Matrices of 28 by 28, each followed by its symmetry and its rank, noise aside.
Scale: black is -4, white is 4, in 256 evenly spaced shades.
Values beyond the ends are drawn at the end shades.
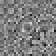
symmetric, rank six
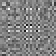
symmetric, rank three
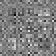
no symmetry, rank three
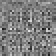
no symmetry, rank four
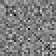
symmetric, rank six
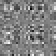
no symmetry, rank three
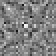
symmetric, rank four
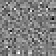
antisymmetric, rank six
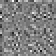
antisymmetric, rank six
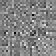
symmetric, rank six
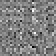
no symmetry, rank six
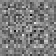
symmetric, rank four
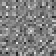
symmetric, rank four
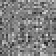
antisymmetric, rank six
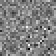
symmetric, rank six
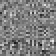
no symmetry, rank six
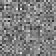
antisymmetric, rank six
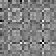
symmetric, rank three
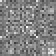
symmetric, rank six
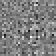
antisymmetric, rank six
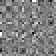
symmetric, rank four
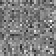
no symmetry, rank six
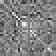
symmetric, rank four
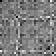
symmetric, rank six
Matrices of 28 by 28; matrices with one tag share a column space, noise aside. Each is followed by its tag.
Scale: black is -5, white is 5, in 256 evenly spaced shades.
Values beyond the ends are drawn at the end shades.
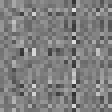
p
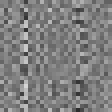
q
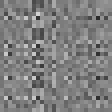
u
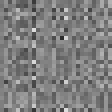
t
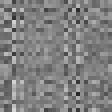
q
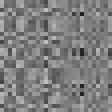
p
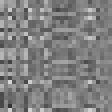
t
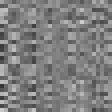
q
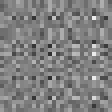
u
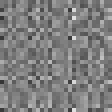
t
